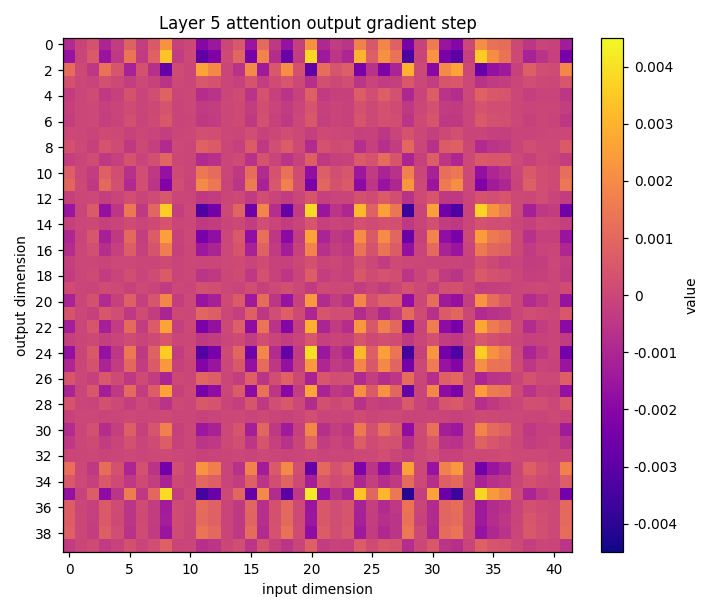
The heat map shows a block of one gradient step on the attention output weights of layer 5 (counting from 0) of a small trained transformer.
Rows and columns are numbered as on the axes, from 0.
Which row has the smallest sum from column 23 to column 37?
2
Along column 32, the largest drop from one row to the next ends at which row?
35
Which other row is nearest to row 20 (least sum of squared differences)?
30
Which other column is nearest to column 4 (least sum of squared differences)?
22
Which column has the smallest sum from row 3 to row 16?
28
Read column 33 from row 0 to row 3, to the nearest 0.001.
0 0 0 0
